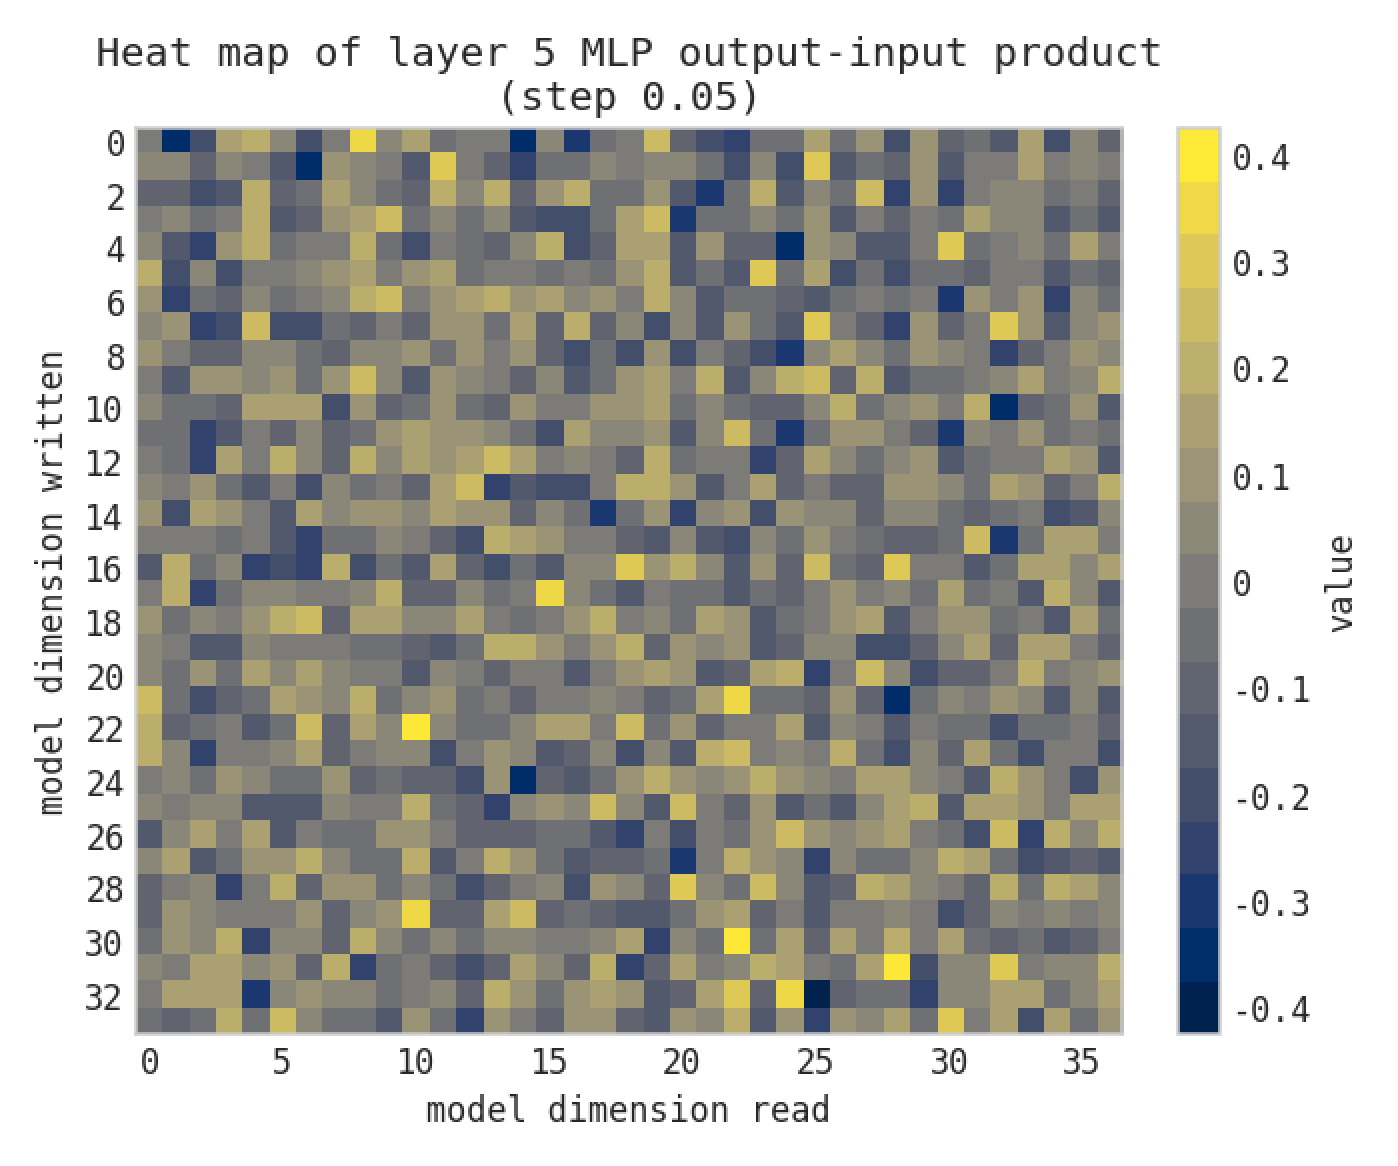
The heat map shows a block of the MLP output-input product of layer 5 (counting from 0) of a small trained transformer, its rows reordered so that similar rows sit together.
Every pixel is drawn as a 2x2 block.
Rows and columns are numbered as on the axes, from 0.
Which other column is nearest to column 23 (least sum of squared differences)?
7
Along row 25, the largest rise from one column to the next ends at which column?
20
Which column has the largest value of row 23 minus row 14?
17
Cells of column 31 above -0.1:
26
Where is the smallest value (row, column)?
32, 25
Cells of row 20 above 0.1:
7
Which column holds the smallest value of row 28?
3
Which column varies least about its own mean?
35
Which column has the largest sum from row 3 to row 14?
19
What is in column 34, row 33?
0.15
